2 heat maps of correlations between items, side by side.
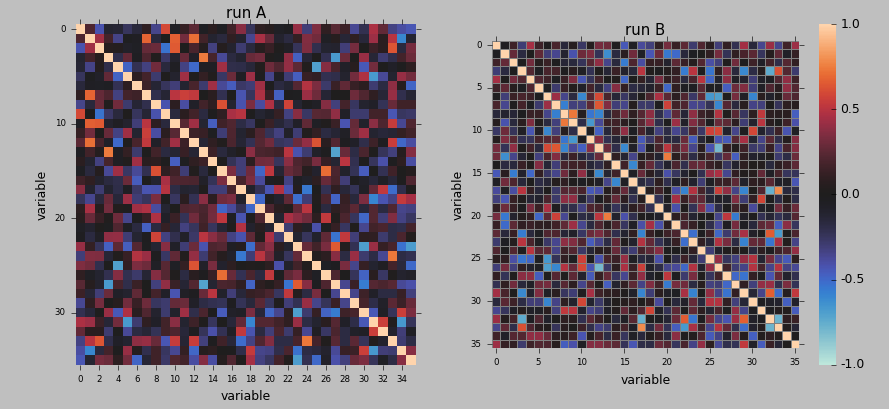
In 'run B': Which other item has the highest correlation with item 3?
33
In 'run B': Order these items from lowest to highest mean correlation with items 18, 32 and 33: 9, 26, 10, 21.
10, 26, 21, 9
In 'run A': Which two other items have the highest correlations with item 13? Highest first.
3, 22
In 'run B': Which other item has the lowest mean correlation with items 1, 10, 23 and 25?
6
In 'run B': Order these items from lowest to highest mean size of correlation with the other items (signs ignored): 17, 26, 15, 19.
19, 15, 17, 26
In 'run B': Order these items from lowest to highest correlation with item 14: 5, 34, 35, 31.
31, 34, 35, 5
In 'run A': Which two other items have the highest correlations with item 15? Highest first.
26, 8
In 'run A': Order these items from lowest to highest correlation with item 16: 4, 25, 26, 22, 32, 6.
6, 22, 4, 32, 25, 26
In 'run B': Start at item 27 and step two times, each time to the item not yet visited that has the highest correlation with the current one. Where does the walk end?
13
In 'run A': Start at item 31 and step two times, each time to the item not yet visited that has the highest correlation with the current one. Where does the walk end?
17
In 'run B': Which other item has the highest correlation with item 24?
4
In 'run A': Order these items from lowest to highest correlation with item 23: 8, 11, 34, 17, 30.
30, 34, 11, 8, 17
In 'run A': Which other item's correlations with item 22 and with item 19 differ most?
8
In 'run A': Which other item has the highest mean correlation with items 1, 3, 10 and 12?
7
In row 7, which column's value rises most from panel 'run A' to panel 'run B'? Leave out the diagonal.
21
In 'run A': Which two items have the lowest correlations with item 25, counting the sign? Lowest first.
4, 35
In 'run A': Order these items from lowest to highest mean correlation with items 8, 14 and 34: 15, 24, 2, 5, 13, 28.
2, 24, 5, 13, 15, 28
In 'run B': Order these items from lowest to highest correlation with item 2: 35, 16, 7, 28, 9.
9, 7, 35, 16, 28
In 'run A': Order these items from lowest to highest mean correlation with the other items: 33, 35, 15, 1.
35, 15, 33, 1
